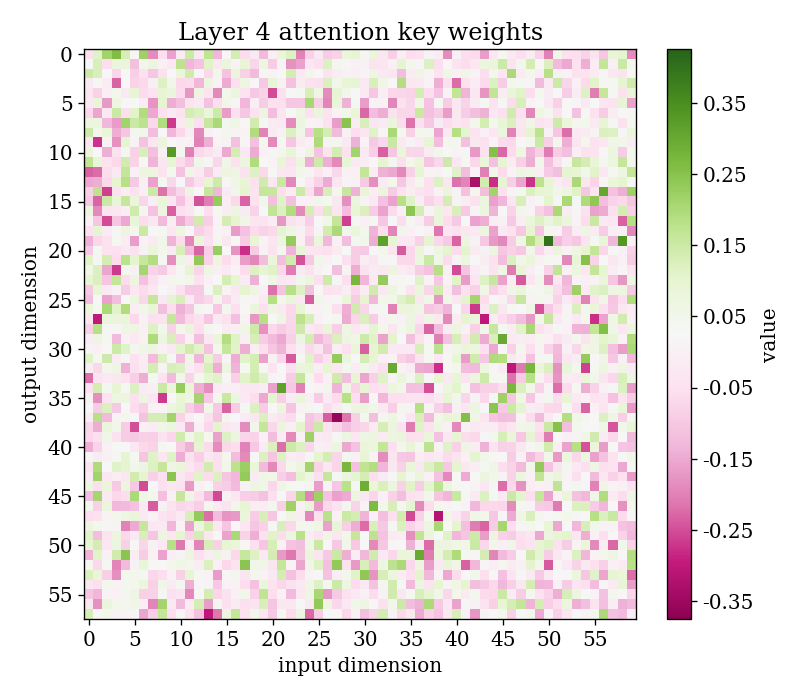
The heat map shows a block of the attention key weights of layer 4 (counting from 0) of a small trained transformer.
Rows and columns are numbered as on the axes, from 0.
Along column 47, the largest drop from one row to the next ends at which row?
23
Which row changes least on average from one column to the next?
2
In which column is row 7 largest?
28
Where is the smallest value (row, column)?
37, 27
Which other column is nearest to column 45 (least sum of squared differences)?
15
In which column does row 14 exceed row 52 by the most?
56
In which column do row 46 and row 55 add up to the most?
33
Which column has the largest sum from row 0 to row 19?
4
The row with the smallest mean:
5
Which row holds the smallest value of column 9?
7
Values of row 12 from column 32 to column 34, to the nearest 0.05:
-0.15 -0.15 -0.2
